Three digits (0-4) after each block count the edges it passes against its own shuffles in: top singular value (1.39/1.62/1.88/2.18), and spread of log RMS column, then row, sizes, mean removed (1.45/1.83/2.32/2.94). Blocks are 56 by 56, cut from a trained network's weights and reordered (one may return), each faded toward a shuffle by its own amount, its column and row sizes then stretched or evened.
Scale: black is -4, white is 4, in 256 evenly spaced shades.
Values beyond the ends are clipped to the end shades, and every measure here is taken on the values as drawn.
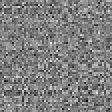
4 0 2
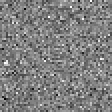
0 0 2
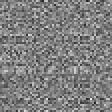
4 0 2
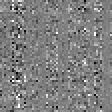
0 4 2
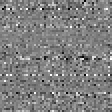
0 1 4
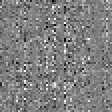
0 4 1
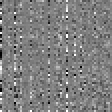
2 4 1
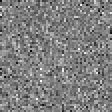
1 1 0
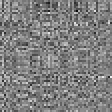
4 2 3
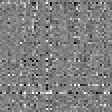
3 3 3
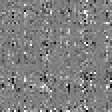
1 4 3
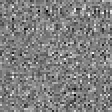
2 1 2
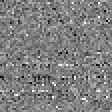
1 0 2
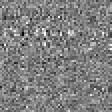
2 1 2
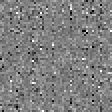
0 3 1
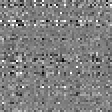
3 2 4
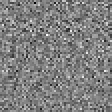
3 0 2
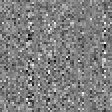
1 4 0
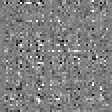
0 3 3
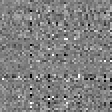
2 2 3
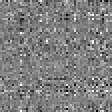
4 3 3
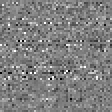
0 0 4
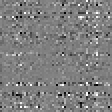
2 2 4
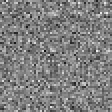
3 0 2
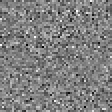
0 0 2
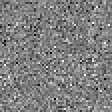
0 1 1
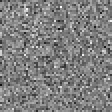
1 1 0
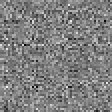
3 0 2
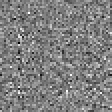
1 2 1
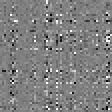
1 4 3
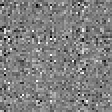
1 3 3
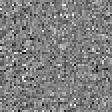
1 2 2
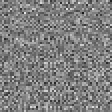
4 0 2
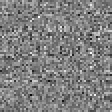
3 0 2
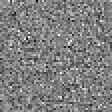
1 1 0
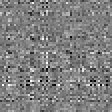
4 2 4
